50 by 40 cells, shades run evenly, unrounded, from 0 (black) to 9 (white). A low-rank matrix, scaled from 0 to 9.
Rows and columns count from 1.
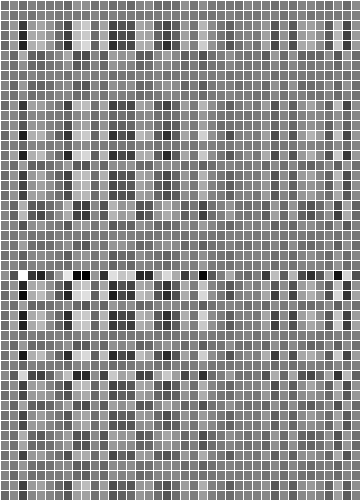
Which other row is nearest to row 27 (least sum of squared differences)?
12
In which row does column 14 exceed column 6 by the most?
28
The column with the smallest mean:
3
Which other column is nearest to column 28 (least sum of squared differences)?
24
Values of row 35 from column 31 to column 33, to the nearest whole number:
5 4 5
